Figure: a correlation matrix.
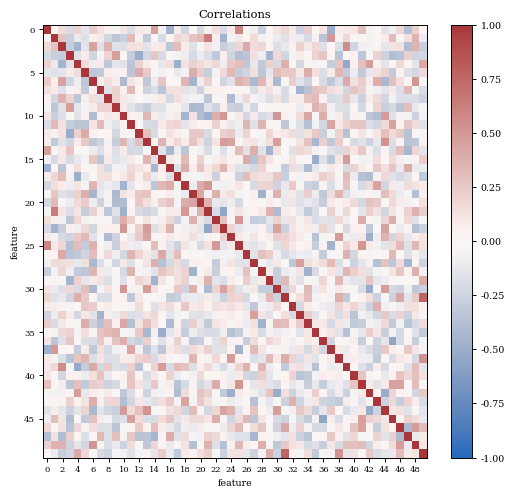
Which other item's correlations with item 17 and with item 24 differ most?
4
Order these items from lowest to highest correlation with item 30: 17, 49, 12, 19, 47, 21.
21, 49, 47, 12, 17, 19
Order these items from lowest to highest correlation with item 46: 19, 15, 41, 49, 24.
19, 15, 24, 49, 41
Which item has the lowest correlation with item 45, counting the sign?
36
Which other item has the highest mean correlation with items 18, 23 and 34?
13
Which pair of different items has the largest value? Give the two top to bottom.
31, 49
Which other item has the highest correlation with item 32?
43
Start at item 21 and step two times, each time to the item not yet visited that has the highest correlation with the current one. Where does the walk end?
37
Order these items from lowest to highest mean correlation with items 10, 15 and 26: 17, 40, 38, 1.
1, 40, 38, 17
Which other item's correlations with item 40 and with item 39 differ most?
2
